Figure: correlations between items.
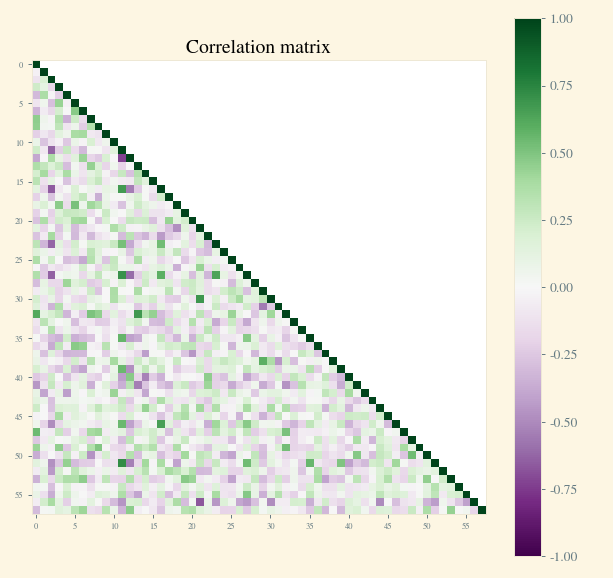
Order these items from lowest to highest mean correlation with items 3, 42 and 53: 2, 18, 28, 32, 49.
2, 28, 32, 49, 18
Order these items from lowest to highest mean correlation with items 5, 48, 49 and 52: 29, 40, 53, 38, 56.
40, 29, 56, 38, 53
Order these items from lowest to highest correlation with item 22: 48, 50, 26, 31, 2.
26, 31, 48, 50, 2
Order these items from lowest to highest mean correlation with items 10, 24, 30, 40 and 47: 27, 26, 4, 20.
4, 20, 27, 26
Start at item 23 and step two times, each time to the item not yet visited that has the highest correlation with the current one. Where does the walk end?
11
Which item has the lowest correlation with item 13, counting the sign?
41
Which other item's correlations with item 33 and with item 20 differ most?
5
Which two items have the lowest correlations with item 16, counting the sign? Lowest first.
2, 12
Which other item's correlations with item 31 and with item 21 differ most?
30
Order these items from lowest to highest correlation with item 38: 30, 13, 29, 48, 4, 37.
4, 37, 48, 13, 30, 29
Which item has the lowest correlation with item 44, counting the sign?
56
